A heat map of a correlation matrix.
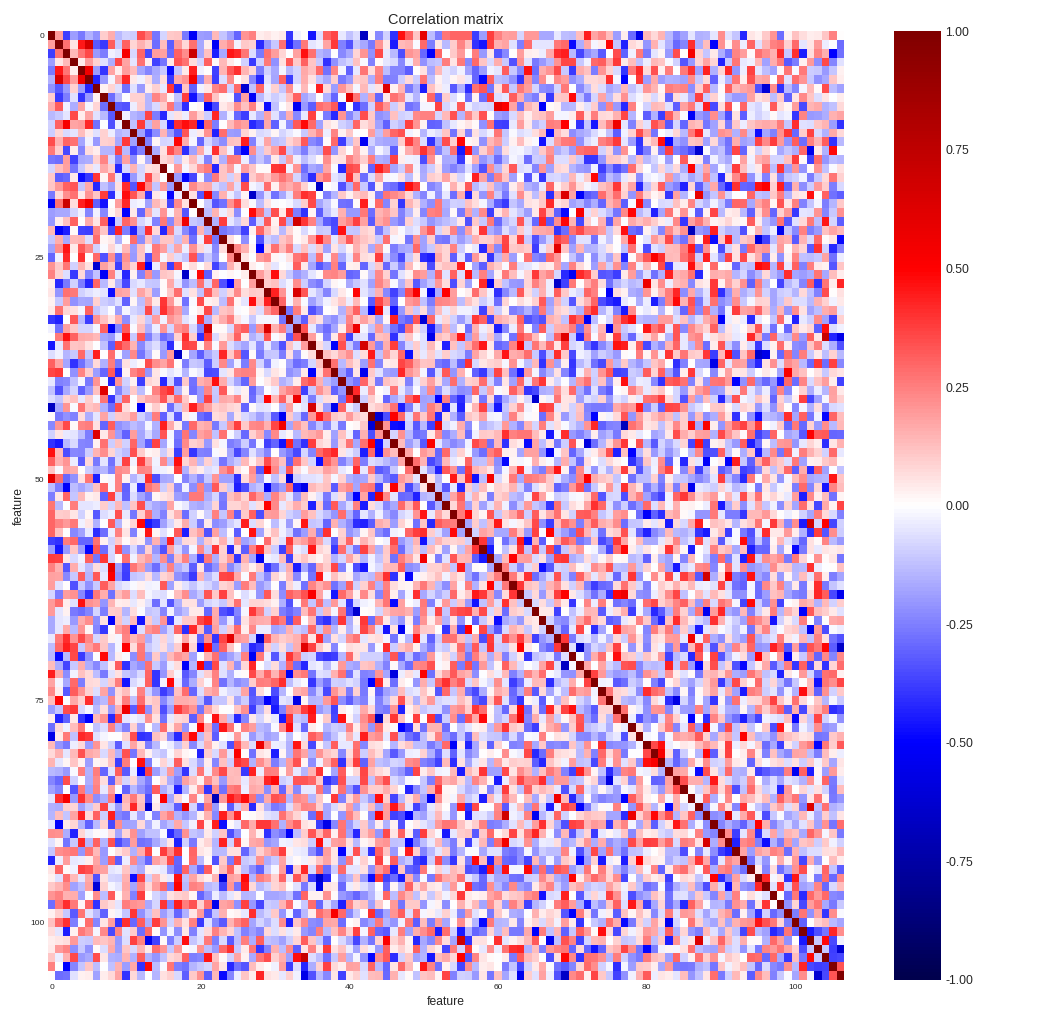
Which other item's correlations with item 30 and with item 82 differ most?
81
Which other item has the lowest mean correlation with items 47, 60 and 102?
67
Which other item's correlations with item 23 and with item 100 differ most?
95
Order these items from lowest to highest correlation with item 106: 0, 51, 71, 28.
0, 51, 71, 28
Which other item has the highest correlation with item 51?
46
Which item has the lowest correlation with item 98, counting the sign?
22
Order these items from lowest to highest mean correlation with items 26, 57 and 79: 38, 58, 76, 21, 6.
6, 38, 58, 21, 76
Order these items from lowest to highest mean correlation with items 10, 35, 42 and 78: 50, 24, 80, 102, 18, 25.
80, 50, 102, 25, 24, 18
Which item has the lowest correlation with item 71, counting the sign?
69
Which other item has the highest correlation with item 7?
40
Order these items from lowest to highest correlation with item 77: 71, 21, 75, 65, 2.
2, 75, 21, 65, 71
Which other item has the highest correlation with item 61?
88
